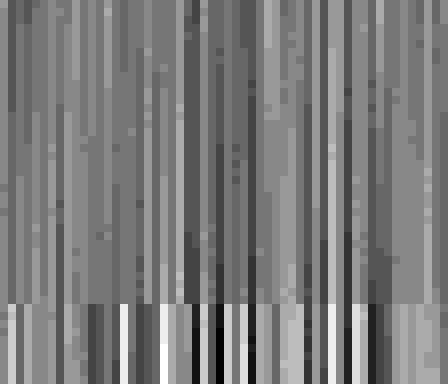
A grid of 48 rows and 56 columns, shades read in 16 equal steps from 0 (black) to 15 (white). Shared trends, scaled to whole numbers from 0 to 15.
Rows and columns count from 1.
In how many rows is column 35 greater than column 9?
14
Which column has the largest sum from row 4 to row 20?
42
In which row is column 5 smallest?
1
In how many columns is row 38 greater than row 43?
18
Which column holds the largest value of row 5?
34
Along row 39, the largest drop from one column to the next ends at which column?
32
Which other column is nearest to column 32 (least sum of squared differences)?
44
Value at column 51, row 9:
8
